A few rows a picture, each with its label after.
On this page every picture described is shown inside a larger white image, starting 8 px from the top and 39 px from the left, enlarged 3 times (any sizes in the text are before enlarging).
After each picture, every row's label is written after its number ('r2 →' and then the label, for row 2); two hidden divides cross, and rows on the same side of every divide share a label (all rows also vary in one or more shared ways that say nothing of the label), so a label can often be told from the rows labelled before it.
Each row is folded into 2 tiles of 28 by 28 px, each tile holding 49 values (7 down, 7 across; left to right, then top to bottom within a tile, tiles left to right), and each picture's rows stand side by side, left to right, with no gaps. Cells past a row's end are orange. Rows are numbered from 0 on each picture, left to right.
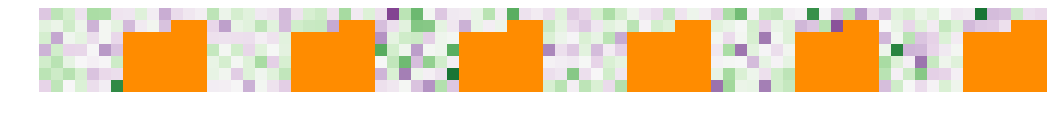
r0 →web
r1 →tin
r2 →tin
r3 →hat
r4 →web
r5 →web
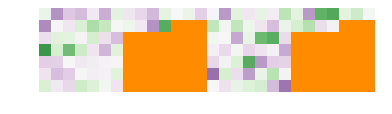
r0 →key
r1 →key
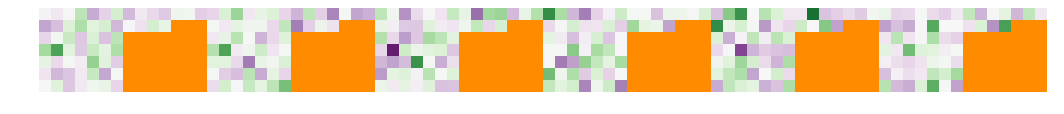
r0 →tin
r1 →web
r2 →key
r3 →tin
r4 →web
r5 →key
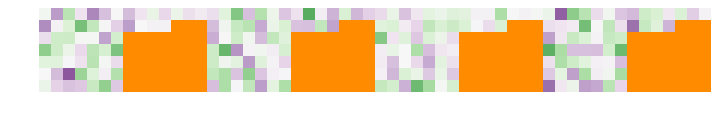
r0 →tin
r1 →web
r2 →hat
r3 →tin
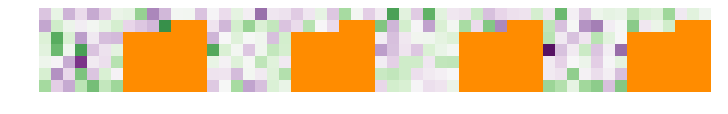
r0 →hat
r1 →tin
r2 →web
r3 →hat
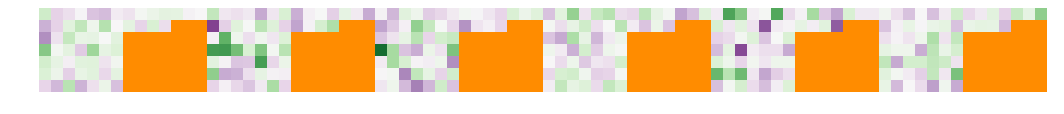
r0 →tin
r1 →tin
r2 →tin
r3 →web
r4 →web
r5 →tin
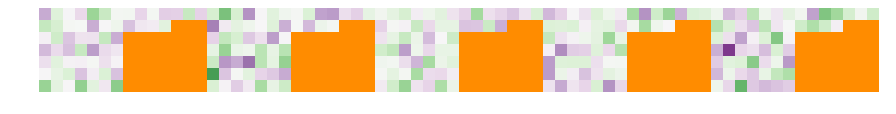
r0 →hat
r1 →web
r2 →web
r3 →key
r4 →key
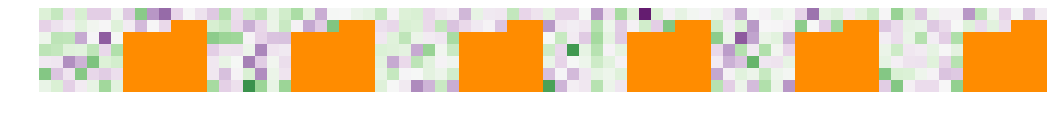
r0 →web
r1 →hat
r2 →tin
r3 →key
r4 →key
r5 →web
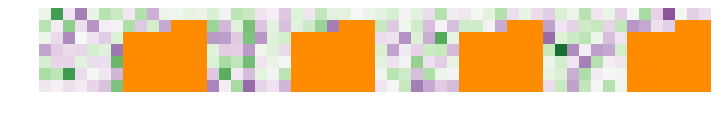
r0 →web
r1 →tin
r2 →tin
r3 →web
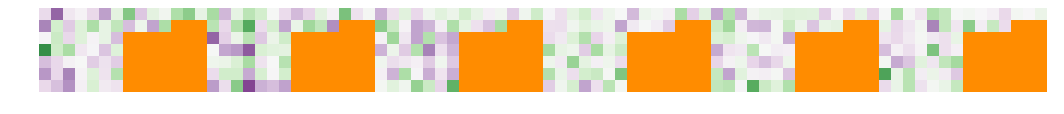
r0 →key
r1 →tin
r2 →hat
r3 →tin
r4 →hat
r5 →web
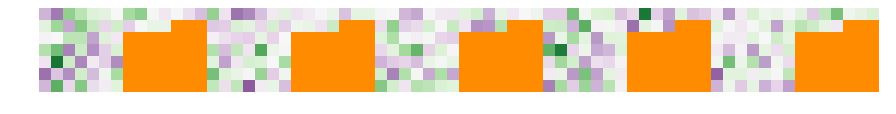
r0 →hat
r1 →tin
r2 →hat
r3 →web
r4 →key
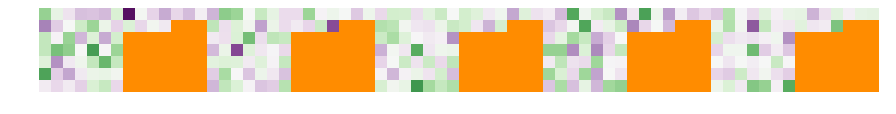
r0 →tin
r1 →web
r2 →hat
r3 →web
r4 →hat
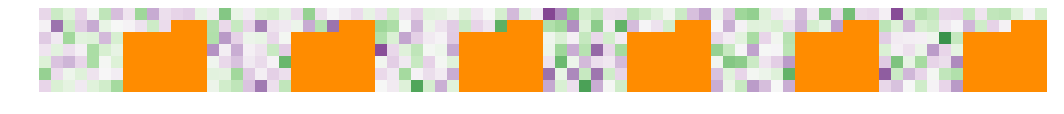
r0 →web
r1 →web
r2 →hat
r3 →hat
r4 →tin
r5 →key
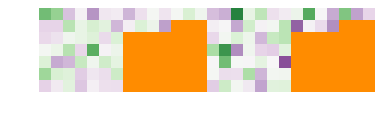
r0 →tin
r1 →web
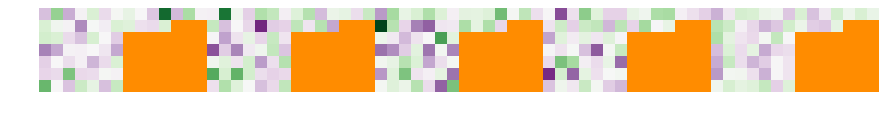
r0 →hat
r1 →web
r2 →hat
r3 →key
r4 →hat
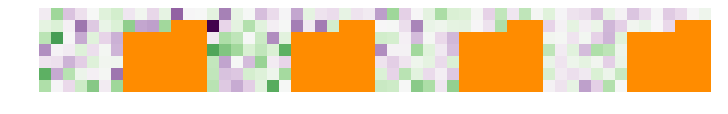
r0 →hat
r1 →tin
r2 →hat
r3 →tin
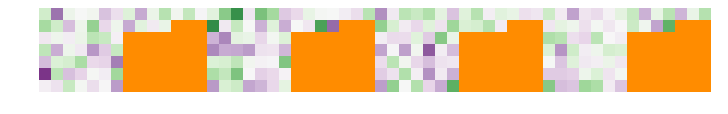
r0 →key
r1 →web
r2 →hat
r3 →key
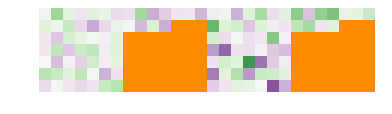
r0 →web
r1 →key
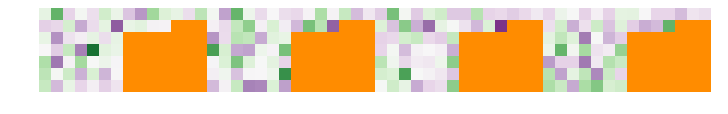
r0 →tin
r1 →tin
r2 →web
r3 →hat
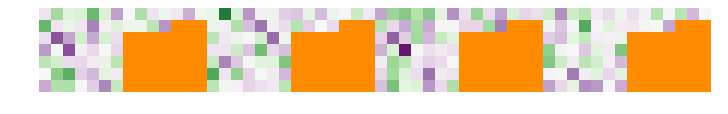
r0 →web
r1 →web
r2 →web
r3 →tin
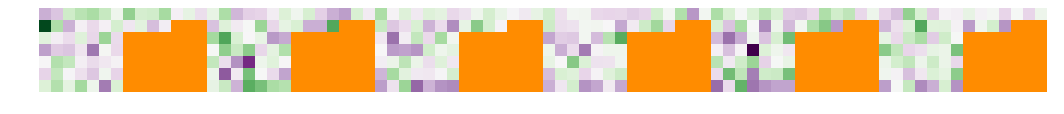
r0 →hat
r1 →hat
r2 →tin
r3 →tin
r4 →tin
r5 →tin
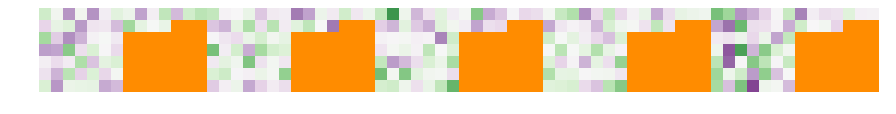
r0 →key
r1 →tin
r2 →web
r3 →web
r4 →tin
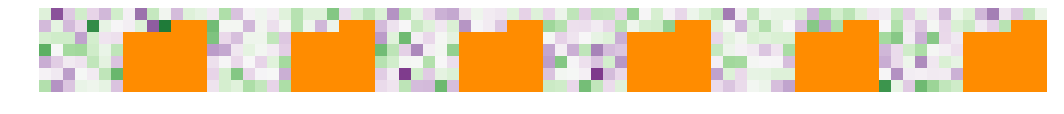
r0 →key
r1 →hat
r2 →tin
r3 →hat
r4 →key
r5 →hat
